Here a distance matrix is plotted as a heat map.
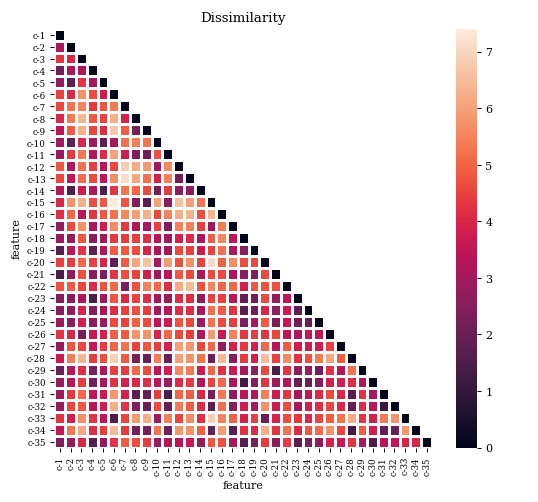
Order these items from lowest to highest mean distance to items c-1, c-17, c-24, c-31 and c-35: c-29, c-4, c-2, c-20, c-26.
c-4, c-29, c-2, c-26, c-20
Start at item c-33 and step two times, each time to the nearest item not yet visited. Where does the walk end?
c-20
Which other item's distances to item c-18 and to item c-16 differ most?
c-30
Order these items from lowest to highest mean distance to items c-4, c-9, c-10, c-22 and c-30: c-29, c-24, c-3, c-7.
c-24, c-29, c-7, c-3
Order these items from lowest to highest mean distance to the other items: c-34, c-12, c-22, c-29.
c-29, c-34, c-22, c-12
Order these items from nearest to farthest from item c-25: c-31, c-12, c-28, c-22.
c-22, c-31, c-12, c-28
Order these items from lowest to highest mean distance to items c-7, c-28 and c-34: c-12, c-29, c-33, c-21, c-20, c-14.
c-21, c-29, c-14, c-33, c-20, c-12
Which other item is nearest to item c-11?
c-31
